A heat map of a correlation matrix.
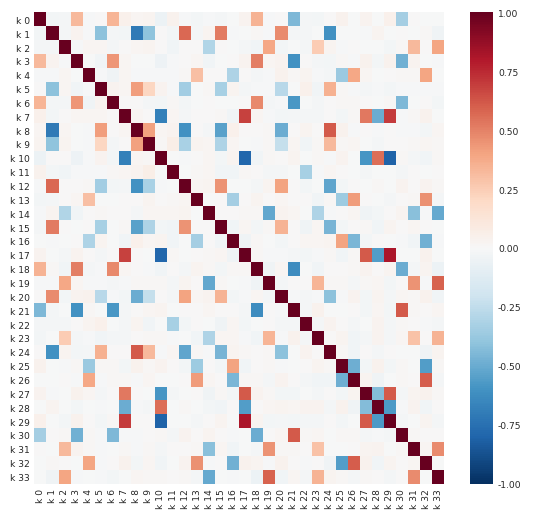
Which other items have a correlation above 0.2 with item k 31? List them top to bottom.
k 2, k 19, k 23, k 33
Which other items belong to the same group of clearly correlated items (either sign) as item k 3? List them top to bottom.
k 0, k 6, k 18, k 21, k 30
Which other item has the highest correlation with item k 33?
k 19
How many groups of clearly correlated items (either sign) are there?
6
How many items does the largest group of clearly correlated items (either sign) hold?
8
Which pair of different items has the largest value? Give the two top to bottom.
k 17, k 29
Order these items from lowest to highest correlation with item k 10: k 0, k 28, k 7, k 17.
k 17, k 7, k 0, k 28
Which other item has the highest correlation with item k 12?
k 1
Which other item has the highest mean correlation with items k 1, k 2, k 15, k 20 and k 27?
k 12
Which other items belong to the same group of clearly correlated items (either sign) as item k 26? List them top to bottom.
k 4, k 13, k 16, k 25, k 32
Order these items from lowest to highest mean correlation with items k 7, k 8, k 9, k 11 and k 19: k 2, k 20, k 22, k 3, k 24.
k 20, k 22, k 3, k 2, k 24
